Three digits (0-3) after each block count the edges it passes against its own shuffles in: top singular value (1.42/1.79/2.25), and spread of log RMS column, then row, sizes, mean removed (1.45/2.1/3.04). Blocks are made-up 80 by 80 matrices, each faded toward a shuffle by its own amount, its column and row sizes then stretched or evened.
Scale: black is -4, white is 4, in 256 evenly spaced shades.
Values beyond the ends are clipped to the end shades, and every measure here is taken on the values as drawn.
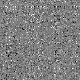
2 1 1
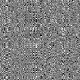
3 2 0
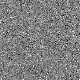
0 1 0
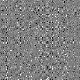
3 2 1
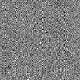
3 2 0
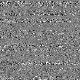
0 0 3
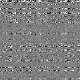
3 1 3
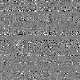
2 1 3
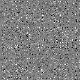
0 2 2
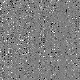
1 2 1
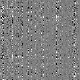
1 3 1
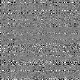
1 2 3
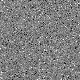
0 0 0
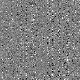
2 2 0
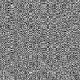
3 2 1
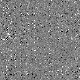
0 2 1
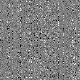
1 3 1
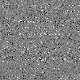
1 0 2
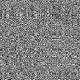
3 0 2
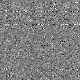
1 0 2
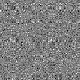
3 0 1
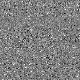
0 0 2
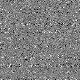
0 0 2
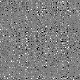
2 2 2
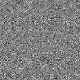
2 0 2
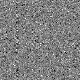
1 1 0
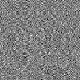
3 0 0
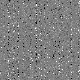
0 2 0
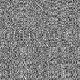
3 0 0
